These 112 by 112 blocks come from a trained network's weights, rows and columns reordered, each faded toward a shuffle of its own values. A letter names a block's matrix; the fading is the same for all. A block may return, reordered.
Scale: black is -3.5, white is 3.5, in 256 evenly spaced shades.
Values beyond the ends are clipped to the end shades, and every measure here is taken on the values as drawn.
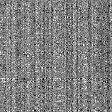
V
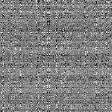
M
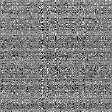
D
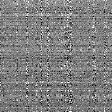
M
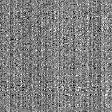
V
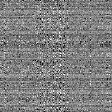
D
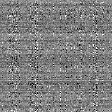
M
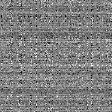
M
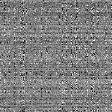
D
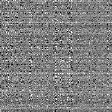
M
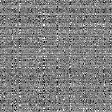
D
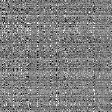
M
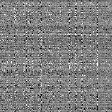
M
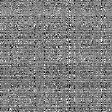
D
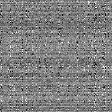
D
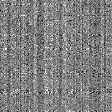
V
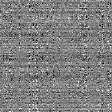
D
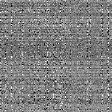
D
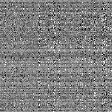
D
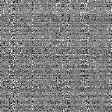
M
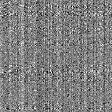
V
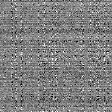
D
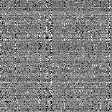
M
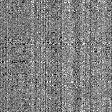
V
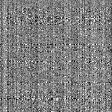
V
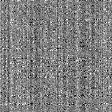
V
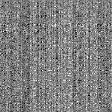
V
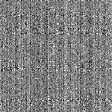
V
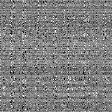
D
